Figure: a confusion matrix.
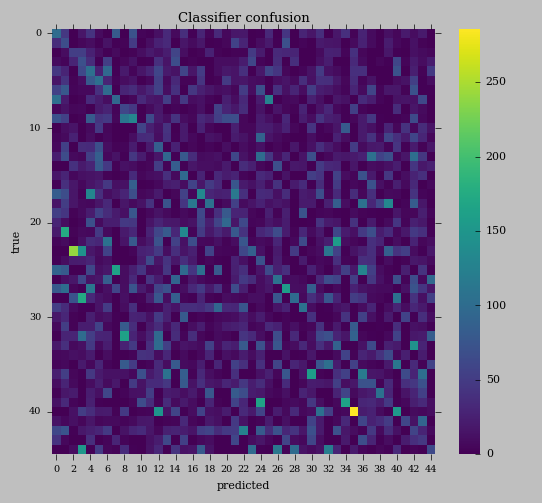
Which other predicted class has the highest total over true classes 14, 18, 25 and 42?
36
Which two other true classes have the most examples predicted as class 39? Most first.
18, 23
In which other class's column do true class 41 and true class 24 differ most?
43
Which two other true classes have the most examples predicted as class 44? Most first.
26, 32
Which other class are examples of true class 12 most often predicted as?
5
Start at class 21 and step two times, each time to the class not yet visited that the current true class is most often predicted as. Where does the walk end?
27
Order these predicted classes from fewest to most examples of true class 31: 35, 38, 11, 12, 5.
38, 11, 12, 5, 35
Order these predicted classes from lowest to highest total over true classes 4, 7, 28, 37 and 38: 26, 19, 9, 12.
19, 9, 26, 12
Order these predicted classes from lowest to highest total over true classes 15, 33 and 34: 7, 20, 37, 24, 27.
7, 27, 20, 37, 24
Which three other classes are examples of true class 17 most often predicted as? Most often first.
4, 21, 0
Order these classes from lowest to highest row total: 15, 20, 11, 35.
11, 15, 20, 35
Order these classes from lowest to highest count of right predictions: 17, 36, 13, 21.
21, 13, 36, 17
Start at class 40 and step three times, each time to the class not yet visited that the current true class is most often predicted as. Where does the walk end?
8
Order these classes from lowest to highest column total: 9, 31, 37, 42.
31, 37, 9, 42
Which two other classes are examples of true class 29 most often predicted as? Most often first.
19, 22
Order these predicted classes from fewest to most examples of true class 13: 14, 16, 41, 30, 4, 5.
14, 41, 16, 4, 30, 5
